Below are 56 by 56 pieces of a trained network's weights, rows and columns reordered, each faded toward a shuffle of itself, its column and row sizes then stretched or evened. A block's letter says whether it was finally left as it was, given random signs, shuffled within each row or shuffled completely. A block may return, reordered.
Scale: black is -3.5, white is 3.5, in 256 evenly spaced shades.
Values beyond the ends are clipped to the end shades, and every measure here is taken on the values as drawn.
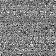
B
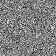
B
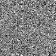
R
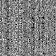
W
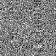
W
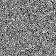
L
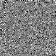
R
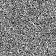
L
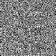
W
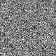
R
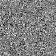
R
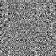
W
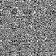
W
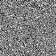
B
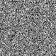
L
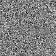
B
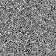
B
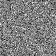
L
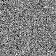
L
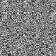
W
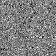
B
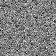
L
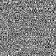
W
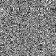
W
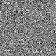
W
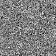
R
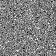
L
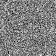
L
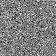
L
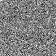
L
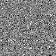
R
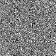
R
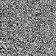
W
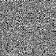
W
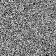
L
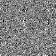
R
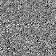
R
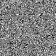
B
